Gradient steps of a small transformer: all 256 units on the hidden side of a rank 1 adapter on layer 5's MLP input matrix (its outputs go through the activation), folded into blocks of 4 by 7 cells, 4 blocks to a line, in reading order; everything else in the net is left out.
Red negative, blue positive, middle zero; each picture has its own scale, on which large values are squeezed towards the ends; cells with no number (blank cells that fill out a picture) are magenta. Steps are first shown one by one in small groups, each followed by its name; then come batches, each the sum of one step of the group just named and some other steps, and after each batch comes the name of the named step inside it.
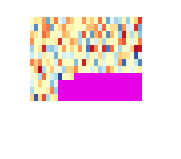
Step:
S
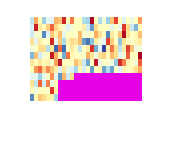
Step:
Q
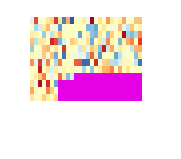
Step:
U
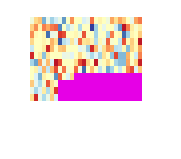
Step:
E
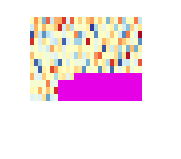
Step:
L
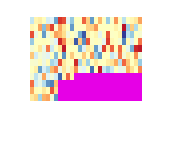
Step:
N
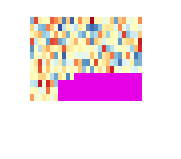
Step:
U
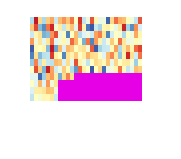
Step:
Q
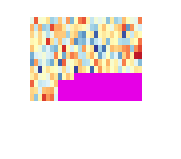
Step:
N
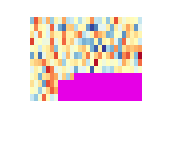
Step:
Q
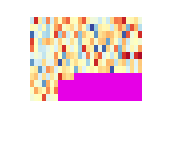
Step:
L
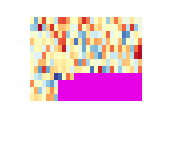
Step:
N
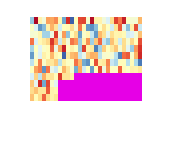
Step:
U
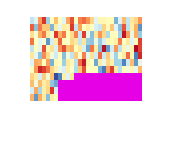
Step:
S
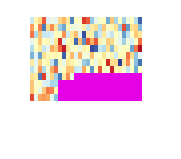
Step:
N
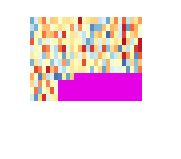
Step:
S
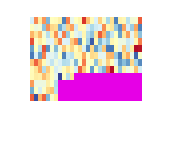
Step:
S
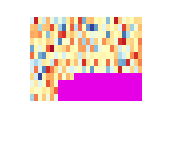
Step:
E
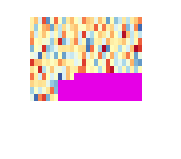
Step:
S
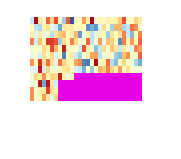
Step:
U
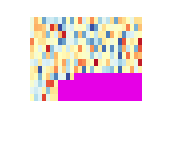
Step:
E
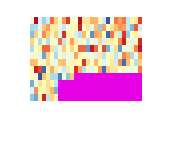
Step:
S
